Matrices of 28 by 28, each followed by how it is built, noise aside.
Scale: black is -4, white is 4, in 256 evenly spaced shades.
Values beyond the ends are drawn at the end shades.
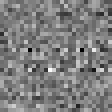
uneven rows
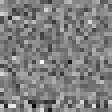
uneven rows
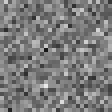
Hankel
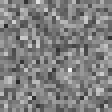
noise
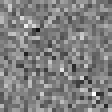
banded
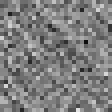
Toeplitz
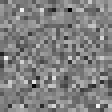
uneven rows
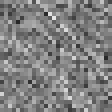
Toeplitz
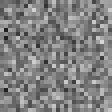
repeating rows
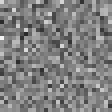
noise
